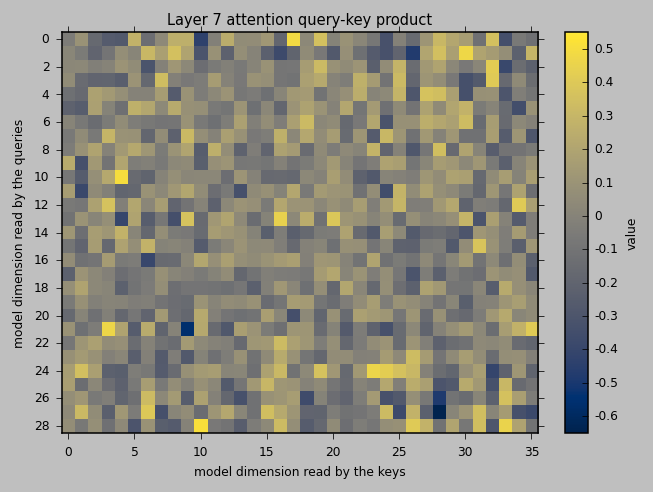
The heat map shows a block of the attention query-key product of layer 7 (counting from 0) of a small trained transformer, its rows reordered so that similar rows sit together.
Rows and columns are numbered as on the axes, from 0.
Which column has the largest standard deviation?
28
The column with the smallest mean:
35
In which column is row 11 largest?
25
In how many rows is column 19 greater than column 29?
14
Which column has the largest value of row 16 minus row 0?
10
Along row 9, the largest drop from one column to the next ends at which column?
1
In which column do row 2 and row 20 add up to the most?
32
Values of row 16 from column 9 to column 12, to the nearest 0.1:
0 0.2 0.1 0.2
